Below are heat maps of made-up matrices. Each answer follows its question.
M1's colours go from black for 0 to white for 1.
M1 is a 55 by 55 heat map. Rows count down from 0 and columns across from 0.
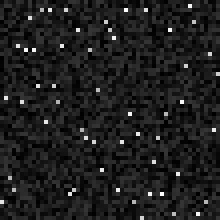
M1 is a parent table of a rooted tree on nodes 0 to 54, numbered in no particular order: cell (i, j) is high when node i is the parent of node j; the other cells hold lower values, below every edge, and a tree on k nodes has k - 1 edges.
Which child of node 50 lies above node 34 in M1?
33
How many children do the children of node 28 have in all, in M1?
2
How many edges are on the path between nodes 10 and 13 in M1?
9
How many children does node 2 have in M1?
5
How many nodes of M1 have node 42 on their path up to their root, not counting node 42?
10
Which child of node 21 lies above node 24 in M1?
9
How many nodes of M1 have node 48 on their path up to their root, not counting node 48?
4
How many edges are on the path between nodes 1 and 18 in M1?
2
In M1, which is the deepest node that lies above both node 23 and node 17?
35
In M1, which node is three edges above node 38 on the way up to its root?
5
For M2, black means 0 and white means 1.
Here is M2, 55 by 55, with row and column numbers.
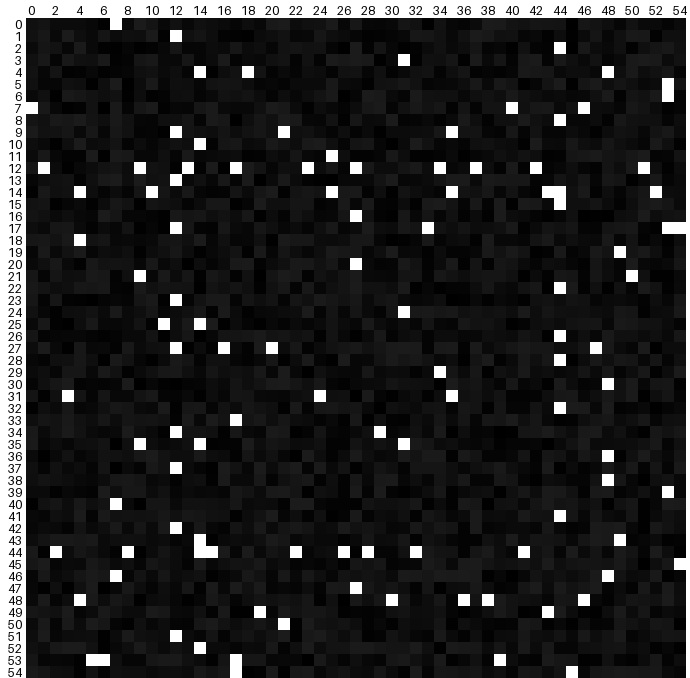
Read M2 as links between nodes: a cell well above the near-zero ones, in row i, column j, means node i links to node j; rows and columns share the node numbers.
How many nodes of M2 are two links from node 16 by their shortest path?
3
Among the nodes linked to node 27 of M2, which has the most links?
node 12
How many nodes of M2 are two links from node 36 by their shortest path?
4
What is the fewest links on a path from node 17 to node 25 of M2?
5
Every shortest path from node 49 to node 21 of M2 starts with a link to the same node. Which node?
node 43
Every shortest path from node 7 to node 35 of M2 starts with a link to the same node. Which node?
node 46
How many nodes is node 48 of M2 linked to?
5
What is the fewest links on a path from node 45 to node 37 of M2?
4
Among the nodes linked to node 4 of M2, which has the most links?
node 14
